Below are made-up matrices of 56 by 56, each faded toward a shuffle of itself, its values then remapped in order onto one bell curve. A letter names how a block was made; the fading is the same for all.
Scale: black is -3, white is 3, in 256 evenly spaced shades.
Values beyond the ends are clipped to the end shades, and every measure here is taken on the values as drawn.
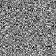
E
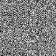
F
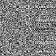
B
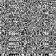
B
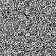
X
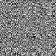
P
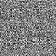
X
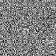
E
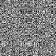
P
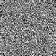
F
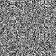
F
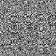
E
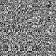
P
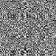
B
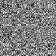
B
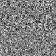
X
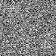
X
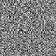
P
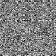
X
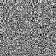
F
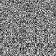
F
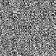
F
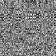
B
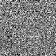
X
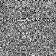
E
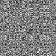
P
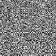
E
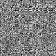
E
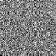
P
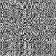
P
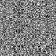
F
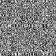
B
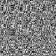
P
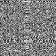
E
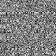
E
